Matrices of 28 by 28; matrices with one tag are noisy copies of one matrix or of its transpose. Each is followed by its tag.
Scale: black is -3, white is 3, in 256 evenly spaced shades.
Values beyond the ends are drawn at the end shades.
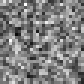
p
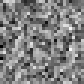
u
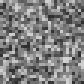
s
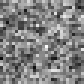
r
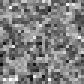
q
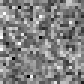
s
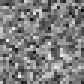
s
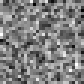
s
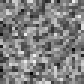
u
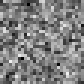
u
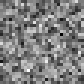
u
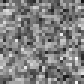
r
